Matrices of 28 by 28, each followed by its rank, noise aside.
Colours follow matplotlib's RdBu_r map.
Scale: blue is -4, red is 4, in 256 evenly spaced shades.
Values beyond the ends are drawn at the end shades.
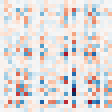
two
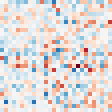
six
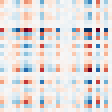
one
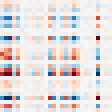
one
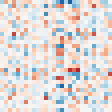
four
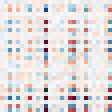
one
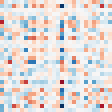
three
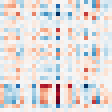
two
